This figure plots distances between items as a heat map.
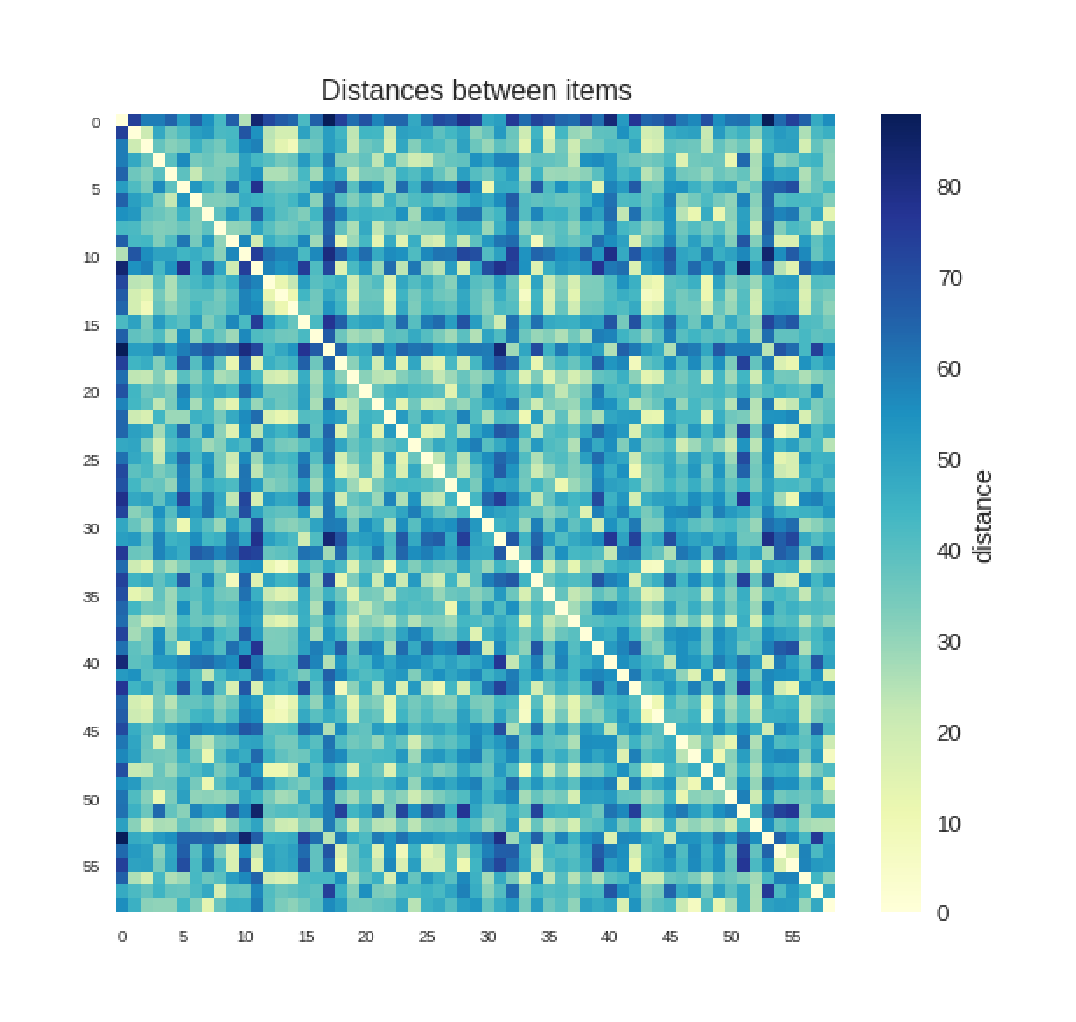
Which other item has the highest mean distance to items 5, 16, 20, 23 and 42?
0
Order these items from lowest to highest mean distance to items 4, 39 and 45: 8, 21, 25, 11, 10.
8, 21, 25, 10, 11
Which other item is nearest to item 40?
53
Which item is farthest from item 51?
11
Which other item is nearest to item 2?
14
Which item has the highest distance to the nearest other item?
51
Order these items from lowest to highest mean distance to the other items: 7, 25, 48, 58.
48, 58, 25, 7
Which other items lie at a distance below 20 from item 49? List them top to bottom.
7, 41, 47, 58
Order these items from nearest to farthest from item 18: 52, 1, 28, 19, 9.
9, 28, 19, 52, 1
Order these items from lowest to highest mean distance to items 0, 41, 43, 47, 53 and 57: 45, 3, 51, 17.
3, 45, 51, 17
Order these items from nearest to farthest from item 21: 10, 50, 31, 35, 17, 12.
50, 35, 12, 10, 31, 17
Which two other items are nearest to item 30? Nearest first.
5, 39
